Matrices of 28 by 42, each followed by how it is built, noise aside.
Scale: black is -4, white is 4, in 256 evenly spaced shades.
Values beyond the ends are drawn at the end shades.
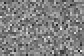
noise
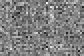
low rank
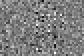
uneven columns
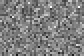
repeating columns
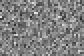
noise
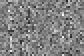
uneven columns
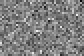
noise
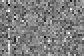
uneven columns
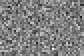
repeating columns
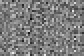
repeating rows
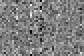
uneven columns
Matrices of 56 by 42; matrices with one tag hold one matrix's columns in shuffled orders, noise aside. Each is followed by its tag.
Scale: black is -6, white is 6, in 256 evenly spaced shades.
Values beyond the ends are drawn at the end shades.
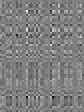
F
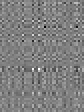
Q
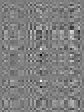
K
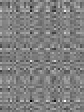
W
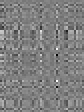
K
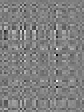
K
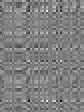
W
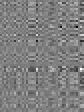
Q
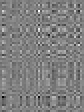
F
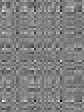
W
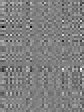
Q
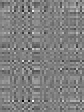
W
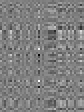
K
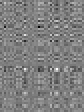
Q
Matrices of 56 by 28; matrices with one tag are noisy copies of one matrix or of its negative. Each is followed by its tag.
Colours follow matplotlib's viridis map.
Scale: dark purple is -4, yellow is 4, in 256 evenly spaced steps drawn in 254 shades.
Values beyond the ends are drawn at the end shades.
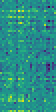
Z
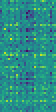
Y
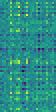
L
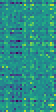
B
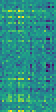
Z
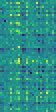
L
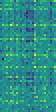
Y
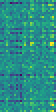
B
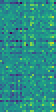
B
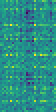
Y
